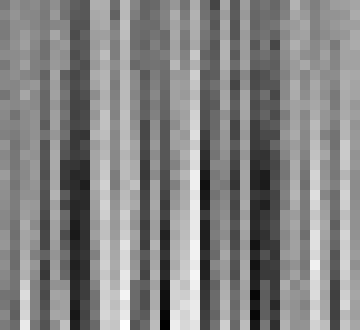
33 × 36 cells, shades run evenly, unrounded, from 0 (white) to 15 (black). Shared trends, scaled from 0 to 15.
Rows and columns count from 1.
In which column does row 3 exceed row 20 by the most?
32
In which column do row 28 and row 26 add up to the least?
20
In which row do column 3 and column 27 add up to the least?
33
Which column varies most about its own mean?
17
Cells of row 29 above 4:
28
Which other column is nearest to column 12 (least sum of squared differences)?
16
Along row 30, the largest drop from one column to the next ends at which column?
18
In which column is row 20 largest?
21
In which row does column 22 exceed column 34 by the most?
1
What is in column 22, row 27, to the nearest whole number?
7
